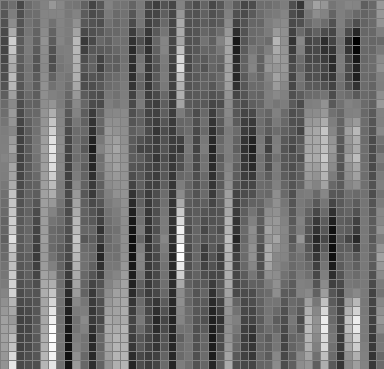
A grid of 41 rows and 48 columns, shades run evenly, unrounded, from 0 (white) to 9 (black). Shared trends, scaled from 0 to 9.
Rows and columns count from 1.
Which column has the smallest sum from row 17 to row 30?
2
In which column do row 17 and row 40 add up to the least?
7
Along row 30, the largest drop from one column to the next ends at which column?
23
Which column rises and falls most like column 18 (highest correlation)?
48
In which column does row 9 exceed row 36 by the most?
45
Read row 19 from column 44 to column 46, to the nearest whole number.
4 3 5
